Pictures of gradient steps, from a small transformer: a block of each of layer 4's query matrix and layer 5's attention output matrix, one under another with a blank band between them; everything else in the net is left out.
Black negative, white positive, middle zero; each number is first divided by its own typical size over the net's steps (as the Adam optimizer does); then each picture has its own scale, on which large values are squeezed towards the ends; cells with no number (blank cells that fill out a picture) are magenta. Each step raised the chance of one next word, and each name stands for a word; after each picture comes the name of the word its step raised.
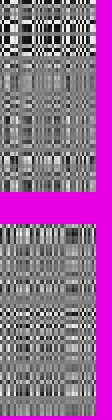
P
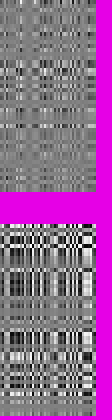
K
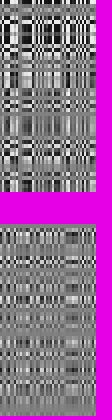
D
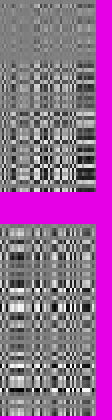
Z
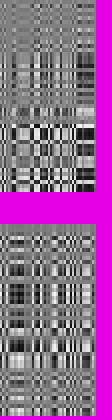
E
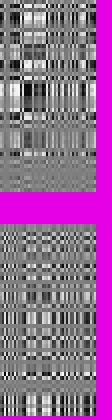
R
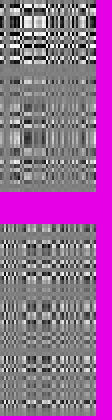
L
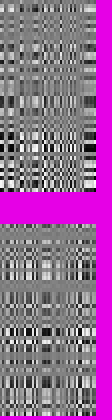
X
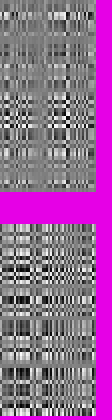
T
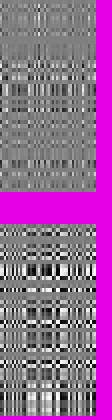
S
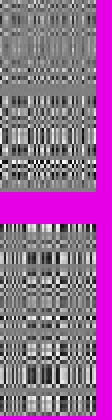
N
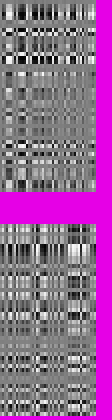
L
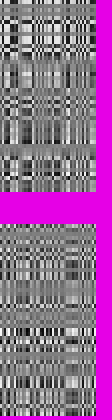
X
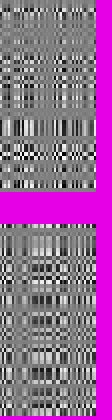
T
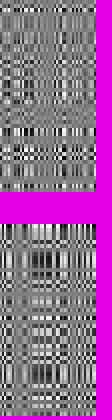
N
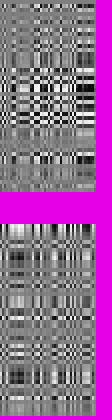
N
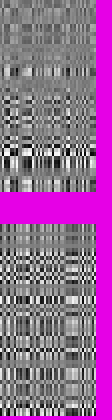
T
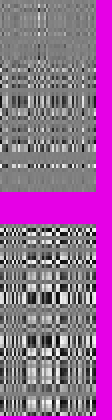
D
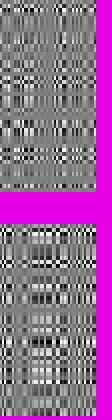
D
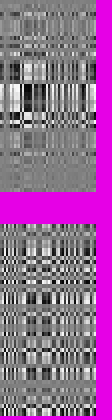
T
